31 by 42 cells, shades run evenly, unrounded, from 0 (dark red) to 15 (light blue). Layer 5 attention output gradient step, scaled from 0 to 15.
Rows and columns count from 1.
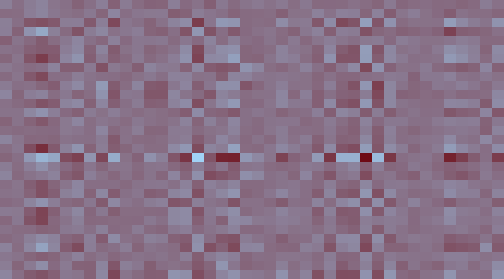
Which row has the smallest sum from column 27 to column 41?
4
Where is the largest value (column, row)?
17, 18
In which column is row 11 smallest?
32
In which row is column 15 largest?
31
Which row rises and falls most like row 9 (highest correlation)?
25
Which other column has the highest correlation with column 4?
3
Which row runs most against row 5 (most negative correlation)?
1
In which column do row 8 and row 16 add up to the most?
41
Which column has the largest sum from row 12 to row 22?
15
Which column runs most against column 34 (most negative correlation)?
11
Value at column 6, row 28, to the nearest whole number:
6
